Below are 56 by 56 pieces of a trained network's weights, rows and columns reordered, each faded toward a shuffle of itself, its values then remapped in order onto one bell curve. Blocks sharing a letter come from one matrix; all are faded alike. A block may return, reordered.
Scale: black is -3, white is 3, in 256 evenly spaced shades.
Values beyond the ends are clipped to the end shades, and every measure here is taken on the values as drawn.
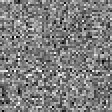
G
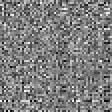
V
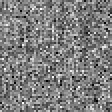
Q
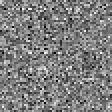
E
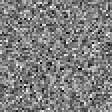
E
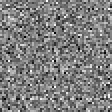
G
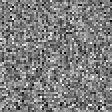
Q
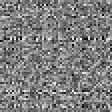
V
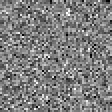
E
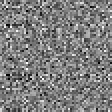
G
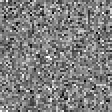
Q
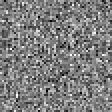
Q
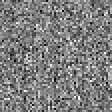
Q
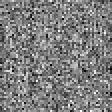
Q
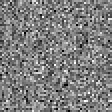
Q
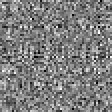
G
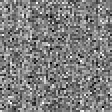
Q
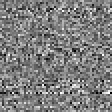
V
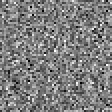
E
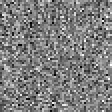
Q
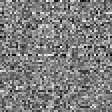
V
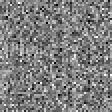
Q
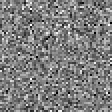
E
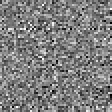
G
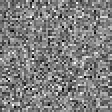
G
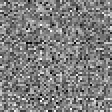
G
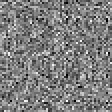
E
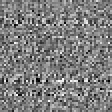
V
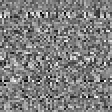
V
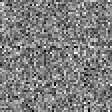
E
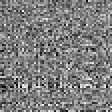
V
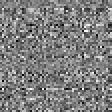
V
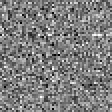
G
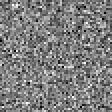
Q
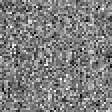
Q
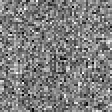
Q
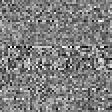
V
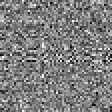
G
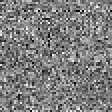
G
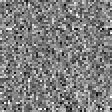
E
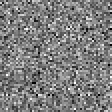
E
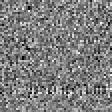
G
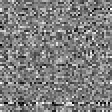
V
